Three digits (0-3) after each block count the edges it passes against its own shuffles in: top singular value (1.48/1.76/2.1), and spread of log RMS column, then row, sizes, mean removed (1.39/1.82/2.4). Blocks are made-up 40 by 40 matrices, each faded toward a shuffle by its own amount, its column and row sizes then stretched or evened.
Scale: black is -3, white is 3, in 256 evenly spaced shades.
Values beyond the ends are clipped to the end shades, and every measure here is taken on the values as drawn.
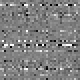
1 1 3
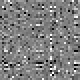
2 2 1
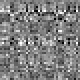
3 0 3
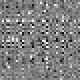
3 3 2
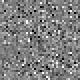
0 1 1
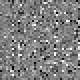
0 2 1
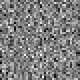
2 1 0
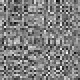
3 2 1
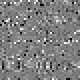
1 0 2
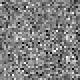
0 0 0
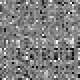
2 3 1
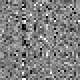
2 2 0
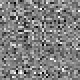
2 1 2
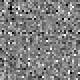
0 0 1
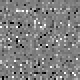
0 0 2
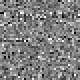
0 1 2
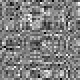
3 1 0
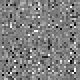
1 2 1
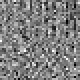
2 2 0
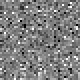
1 1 0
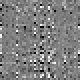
2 3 1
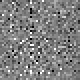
1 1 1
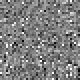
0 2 1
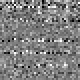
1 0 3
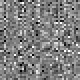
3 2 0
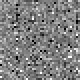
0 1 0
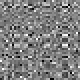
3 0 2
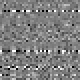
3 0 3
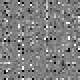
0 3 1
